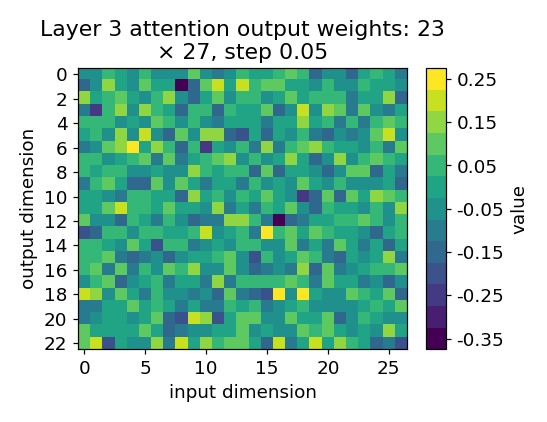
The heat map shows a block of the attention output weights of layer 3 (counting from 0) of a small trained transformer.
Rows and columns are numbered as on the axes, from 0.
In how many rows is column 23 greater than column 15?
9
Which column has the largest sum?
18
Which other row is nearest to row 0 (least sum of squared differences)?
19
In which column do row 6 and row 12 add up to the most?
4
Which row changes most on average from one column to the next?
22
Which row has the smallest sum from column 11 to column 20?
5
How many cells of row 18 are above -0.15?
23
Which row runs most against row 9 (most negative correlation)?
10
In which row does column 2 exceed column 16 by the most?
12
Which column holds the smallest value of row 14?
6
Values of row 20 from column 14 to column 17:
0.1 -0.05 -0.05 0.1
